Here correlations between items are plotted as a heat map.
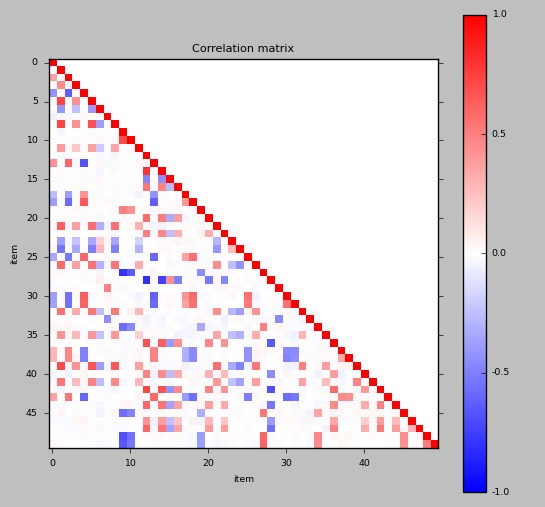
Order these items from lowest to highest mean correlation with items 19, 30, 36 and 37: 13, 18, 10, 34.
34, 13, 18, 10
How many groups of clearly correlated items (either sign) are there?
5
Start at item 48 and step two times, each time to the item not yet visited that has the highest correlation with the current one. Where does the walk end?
49
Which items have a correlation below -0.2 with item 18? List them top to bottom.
0, 2, 13, 37, 38, 43
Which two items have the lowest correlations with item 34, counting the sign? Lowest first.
9, 10
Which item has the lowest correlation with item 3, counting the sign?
24
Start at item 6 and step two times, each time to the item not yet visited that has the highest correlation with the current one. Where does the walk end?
23
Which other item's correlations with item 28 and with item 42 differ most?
12
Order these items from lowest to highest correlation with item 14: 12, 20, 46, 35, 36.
35, 46, 20, 36, 12
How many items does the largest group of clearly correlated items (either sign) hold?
14
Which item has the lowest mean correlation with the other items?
28
